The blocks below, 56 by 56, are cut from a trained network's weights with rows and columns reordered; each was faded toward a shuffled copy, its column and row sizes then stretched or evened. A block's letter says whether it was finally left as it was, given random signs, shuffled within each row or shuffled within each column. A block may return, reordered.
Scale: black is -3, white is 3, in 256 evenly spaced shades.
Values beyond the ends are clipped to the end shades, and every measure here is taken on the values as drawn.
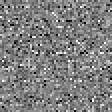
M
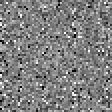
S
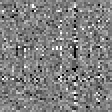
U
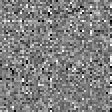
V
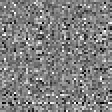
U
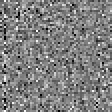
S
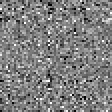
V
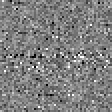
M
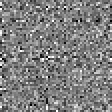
U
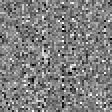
S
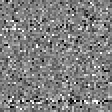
M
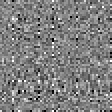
U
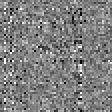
U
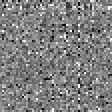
U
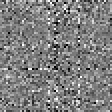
V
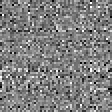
U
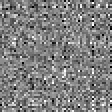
U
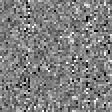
S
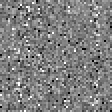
S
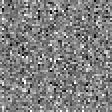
S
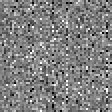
S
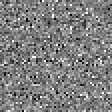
M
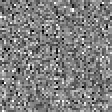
S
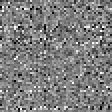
V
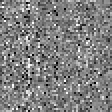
S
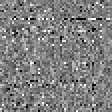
U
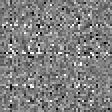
V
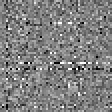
V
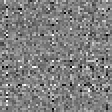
V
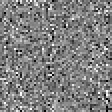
S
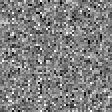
S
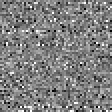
M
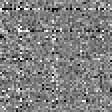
V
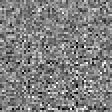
U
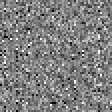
S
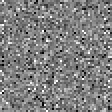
S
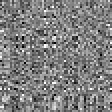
U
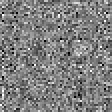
U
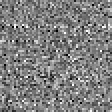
M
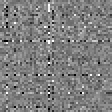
V
